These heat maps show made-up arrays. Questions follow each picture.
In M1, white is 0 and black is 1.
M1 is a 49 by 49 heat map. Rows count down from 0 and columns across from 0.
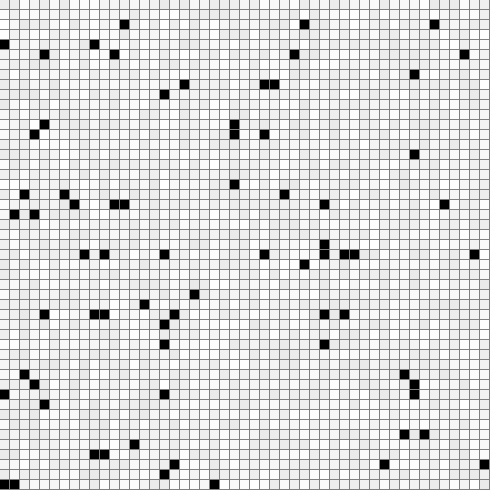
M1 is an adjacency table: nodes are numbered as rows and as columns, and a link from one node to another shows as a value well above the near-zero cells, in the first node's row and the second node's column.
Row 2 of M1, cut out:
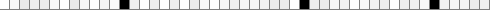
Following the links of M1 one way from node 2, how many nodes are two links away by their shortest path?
5
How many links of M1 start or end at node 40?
3
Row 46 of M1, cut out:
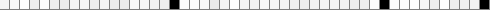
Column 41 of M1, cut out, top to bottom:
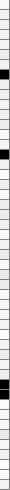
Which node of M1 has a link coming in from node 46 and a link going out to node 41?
node 38
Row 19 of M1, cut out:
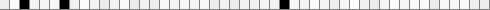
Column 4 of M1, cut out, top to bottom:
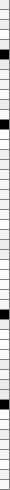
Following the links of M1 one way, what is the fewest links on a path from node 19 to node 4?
3
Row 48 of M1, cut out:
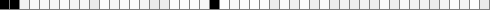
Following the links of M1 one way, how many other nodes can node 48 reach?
4
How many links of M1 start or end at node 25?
8
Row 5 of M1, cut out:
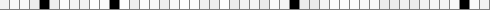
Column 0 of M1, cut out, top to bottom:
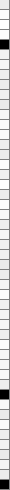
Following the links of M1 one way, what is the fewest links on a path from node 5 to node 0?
2
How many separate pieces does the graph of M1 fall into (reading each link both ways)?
4
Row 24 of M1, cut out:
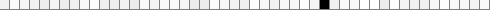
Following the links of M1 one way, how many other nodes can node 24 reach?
2
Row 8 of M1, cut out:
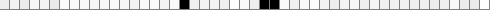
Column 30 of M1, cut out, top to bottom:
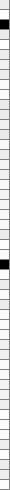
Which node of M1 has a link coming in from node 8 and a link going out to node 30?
node 26
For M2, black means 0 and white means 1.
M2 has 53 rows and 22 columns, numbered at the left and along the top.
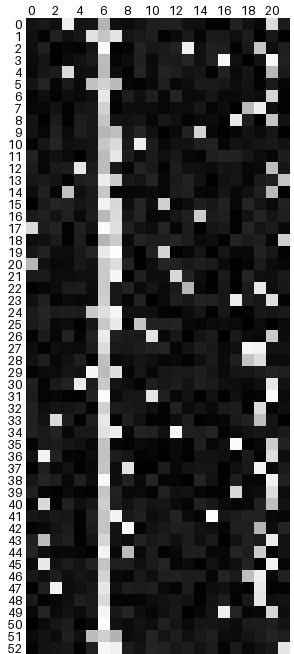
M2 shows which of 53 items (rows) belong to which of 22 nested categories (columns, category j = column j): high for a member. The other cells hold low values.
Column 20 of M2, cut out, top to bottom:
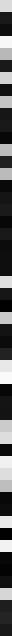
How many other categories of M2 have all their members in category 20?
6
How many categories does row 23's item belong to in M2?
3
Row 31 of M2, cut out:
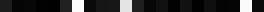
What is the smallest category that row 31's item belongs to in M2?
10
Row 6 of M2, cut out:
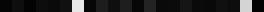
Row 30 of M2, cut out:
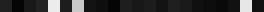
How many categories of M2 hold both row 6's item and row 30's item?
2
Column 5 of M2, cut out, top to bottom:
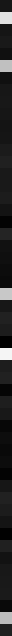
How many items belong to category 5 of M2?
5
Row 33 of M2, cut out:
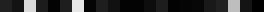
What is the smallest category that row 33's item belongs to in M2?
2
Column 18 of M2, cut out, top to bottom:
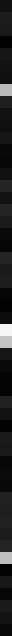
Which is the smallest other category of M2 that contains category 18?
19
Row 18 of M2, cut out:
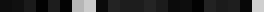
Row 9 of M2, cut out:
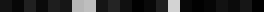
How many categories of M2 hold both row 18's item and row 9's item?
2
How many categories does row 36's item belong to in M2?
3
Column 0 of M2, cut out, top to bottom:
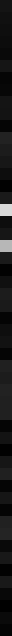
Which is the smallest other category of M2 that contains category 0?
7
